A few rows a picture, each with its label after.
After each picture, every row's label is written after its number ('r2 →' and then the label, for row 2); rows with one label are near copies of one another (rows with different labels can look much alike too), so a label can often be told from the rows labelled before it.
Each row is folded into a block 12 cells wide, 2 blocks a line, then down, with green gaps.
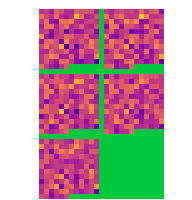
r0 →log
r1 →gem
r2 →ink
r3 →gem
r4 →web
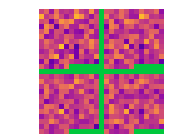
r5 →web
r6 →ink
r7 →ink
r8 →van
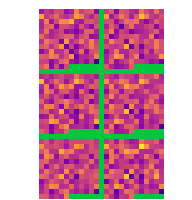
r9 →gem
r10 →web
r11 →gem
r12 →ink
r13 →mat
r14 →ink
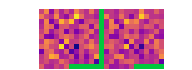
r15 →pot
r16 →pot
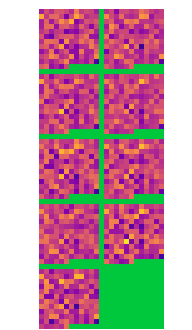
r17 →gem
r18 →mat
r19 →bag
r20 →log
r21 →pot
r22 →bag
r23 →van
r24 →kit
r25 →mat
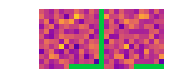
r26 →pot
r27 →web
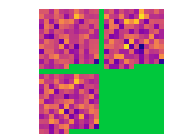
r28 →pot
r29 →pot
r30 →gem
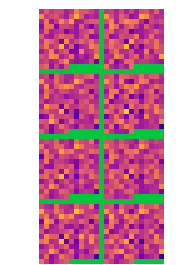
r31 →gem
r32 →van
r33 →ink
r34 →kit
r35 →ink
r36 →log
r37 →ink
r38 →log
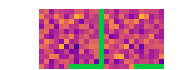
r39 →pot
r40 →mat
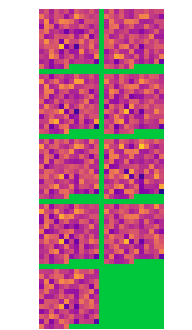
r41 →van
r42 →mat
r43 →mat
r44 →kit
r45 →web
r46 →log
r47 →bag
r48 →web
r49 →ink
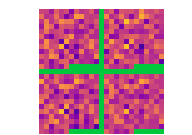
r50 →van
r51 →pot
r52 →bag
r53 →van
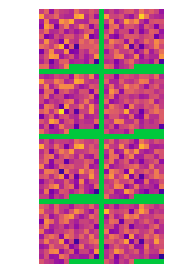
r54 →mat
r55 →gem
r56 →ink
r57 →pot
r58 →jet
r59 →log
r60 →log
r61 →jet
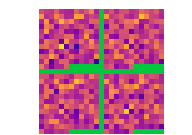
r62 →ink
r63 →gem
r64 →pot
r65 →kit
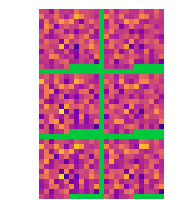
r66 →pot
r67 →bag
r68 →kit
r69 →pot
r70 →bag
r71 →ink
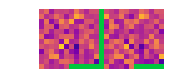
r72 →pot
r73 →log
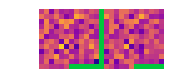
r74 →bag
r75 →kit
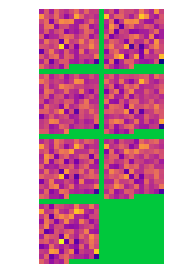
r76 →kit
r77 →web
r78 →mat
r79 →log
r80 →kit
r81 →jet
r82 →web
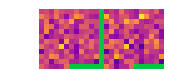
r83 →kit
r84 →ink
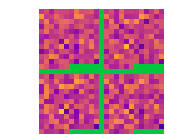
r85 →ink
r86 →pot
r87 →bag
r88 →log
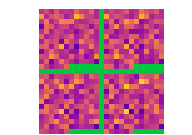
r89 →ink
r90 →gem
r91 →bag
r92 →ink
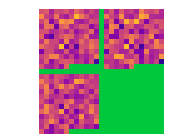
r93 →pot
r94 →pot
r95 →van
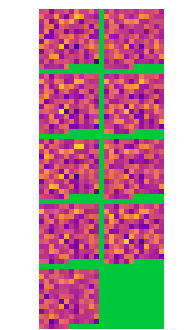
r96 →pot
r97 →van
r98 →bag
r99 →gem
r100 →mat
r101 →van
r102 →gem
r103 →van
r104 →ink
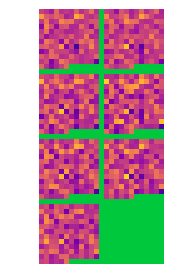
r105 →ink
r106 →ink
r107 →ink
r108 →web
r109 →pot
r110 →bag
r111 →van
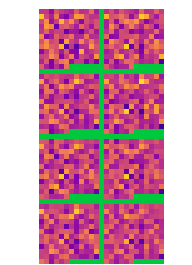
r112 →van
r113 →web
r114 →gem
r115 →ink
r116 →kit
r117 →bag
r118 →gem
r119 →bag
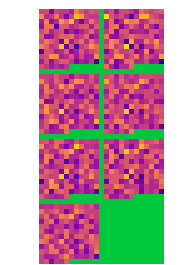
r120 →pot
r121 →jet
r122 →van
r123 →kit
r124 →kit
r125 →pot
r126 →gem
